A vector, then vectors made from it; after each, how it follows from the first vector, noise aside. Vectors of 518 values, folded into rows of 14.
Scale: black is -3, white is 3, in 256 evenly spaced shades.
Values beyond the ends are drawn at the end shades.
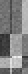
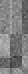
negated, shrunk.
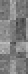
wrapped around, shrunk.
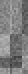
negated, shrunk.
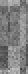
wrapped around, shrunk.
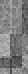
negated, shrunk.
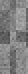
wrapped around, negated, shrunk.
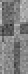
wrapped around, negated, shrunk.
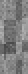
wrapped around, negated, shrunk.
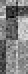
reversed, negated.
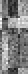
wrapped around.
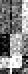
scaled up.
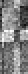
wrapped around.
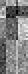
reversed, negated.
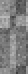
wrapped around, shrunk.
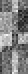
wrapped around.
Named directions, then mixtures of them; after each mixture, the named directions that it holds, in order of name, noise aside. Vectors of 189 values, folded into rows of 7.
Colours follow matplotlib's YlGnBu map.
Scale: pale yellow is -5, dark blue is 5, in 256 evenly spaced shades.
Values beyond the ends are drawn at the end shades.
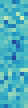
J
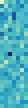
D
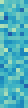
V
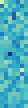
D, J.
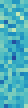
J, V.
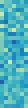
J, V.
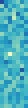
D, J.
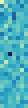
D.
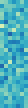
J, V.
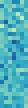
J, V.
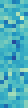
J.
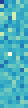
D.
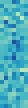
J.
